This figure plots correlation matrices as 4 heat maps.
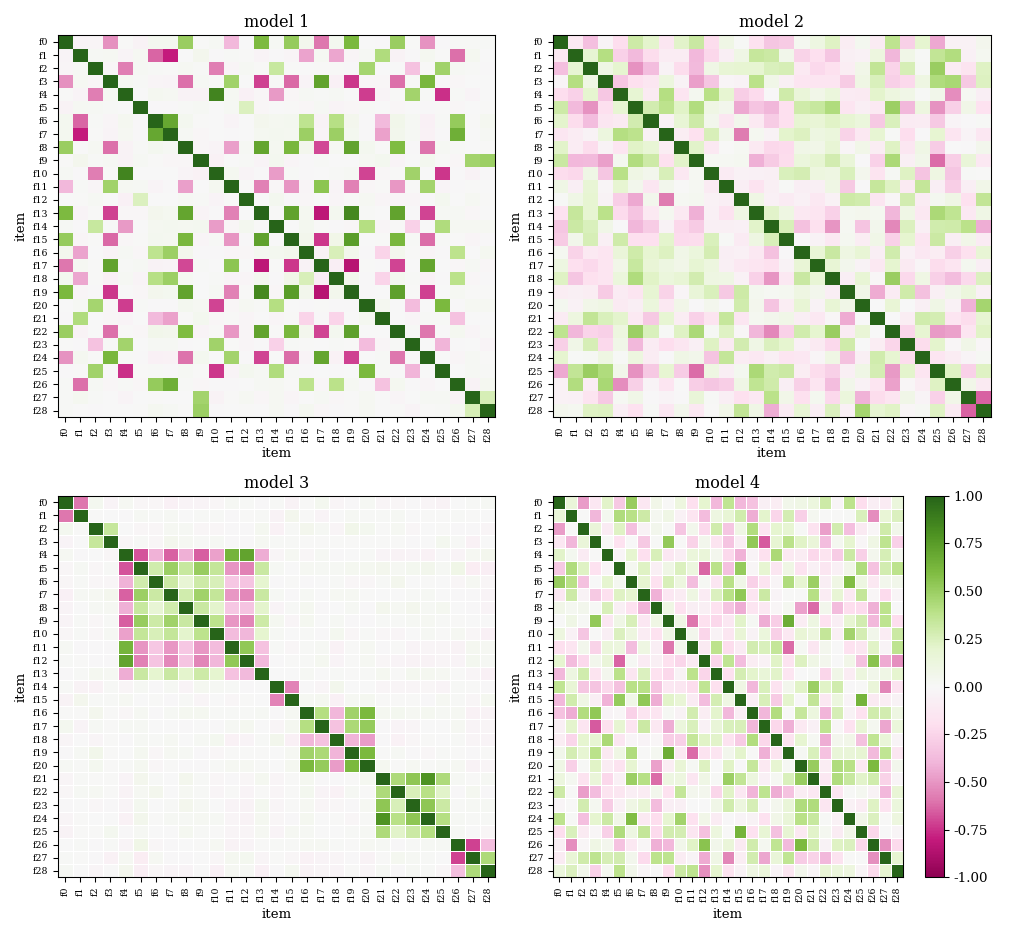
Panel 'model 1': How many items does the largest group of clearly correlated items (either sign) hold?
10
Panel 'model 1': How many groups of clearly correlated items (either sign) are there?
5
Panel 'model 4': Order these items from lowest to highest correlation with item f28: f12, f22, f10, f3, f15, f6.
f12, f3, f15, f6, f22, f10
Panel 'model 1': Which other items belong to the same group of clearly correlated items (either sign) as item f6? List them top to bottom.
f1, f7, f16, f18, f21, f26
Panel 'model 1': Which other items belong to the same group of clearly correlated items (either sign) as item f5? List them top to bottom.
f12
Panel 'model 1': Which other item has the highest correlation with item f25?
f20
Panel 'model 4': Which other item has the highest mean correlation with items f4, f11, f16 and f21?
f18
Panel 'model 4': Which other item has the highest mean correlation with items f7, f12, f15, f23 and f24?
f21
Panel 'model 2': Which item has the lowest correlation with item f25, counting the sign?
f9
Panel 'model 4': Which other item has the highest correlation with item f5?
f15
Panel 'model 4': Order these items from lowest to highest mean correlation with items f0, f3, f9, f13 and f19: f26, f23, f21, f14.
f26, f14, f23, f21
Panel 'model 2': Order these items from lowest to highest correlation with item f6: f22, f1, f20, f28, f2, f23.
f2, f1, f23, f28, f20, f22
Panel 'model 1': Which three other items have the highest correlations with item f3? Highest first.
f17, f24, f11
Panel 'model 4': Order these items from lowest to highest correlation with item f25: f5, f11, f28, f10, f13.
f11, f28, f13, f10, f5
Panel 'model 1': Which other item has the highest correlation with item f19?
f13
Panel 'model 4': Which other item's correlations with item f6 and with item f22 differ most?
f19
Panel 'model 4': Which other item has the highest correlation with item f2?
f16
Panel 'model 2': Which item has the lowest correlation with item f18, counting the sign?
f14
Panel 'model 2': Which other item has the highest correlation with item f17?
f5
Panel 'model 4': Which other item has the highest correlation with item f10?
f24
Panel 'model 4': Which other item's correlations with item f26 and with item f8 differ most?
f20
